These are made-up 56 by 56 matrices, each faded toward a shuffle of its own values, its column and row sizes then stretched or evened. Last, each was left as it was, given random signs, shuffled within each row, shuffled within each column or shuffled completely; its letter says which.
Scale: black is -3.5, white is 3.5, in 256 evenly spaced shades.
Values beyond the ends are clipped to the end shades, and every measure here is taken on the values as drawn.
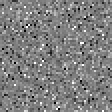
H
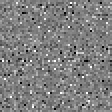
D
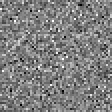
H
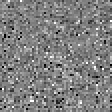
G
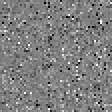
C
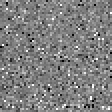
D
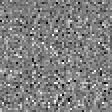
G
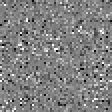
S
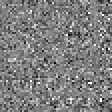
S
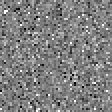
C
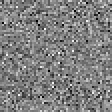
D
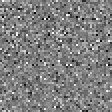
D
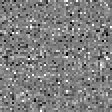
S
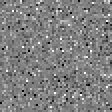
H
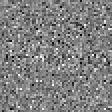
S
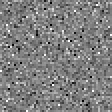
H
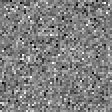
H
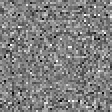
S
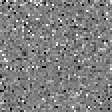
D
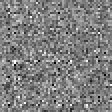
G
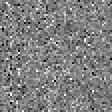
C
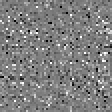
G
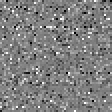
D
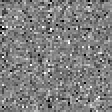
S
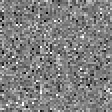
C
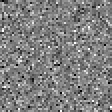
C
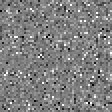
D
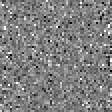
C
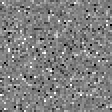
H
